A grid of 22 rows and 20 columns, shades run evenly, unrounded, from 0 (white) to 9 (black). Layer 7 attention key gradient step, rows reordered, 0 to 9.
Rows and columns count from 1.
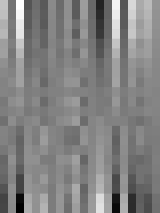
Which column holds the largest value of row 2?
13
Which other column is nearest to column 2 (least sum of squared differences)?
5
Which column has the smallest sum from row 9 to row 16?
10
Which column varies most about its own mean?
3
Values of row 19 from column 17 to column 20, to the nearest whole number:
6 5 5 5
